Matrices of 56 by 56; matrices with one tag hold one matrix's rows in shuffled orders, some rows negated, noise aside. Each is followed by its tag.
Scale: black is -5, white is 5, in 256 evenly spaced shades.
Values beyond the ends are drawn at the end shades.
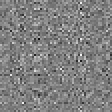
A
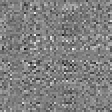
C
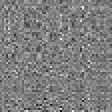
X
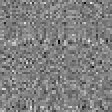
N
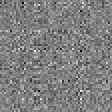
A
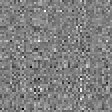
A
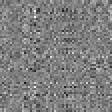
C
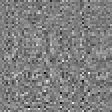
X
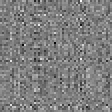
A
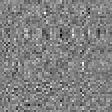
X
